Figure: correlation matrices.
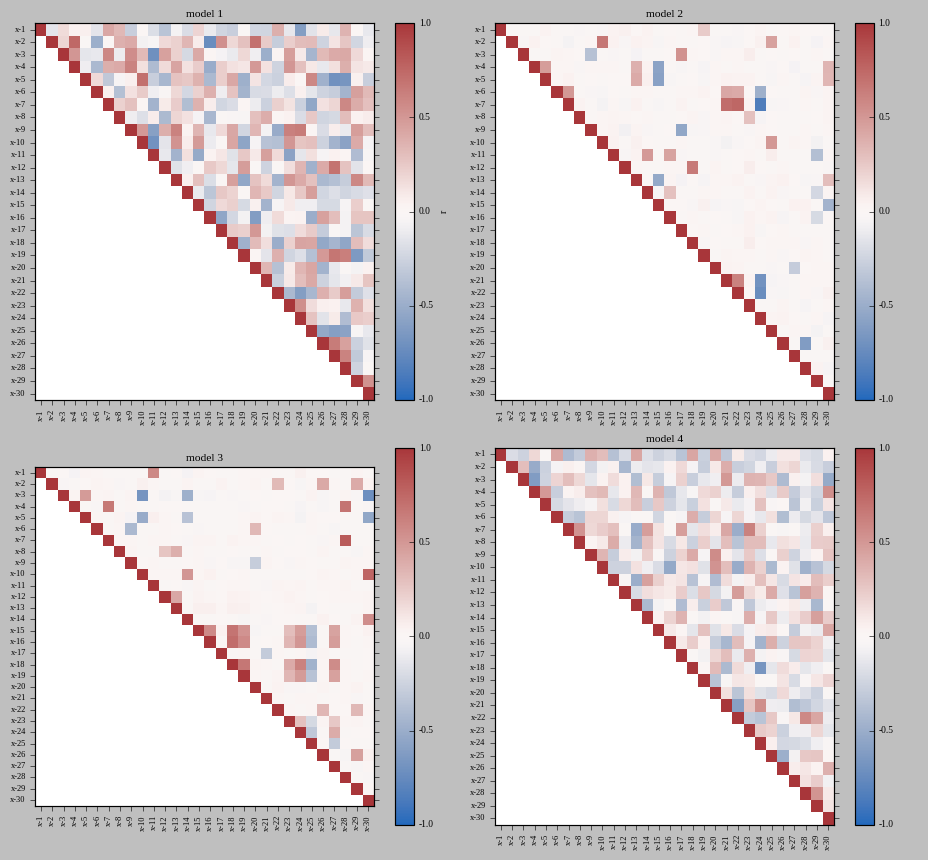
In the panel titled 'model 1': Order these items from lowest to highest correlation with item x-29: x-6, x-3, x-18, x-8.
x-8, x-3, x-18, x-6
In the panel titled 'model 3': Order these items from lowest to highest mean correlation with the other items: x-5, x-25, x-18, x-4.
x-25, x-5, x-4, x-18
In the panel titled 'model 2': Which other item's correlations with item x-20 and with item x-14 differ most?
x-11
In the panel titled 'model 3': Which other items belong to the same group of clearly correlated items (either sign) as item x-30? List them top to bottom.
x-3, x-5, x-10, x-14
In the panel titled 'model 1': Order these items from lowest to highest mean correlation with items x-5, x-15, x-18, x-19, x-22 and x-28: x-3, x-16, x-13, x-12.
x-16, x-13, x-12, x-3
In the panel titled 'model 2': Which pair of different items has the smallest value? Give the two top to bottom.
x-7, x-24
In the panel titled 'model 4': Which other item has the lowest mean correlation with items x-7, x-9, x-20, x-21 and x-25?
x-22
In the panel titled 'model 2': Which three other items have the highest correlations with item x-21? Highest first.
x-7, x-22, x-6
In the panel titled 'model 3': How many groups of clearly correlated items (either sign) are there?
8
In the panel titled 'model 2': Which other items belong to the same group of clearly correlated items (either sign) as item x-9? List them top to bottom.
x-3, x-17
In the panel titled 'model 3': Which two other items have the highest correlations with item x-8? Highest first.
x-13, x-12
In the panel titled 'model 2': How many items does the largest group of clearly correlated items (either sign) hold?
5
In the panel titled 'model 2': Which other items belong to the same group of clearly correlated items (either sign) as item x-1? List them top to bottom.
x-19
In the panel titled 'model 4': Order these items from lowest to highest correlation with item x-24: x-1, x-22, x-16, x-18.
x-18, x-16, x-22, x-1
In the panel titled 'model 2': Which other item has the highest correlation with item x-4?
x-5
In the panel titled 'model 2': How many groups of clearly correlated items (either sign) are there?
10
